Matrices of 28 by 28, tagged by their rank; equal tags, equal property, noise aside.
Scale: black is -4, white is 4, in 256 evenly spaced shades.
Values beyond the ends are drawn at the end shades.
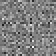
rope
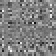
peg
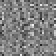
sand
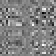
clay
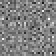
peg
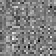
rope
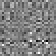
clay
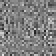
clay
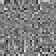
peg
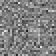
rope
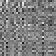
sand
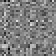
sand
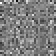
peg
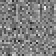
rope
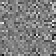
sand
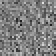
rope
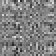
sand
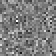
rope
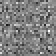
sand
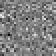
peg
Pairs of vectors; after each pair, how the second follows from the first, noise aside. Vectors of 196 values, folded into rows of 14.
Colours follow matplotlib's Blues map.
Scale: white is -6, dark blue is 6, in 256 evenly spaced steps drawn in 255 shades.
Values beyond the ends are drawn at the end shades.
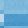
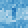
wrapped around, negated.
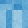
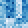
reversed, negated, scaled up.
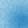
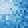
reversed, negated, scaled up.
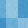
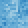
partly zeroed.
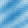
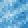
wrapped around.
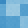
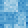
wrapped around.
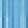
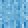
wrapped around, negated, partly zeroed.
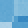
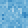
wrapped around, negated, partly zeroed.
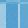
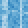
wrapped around.
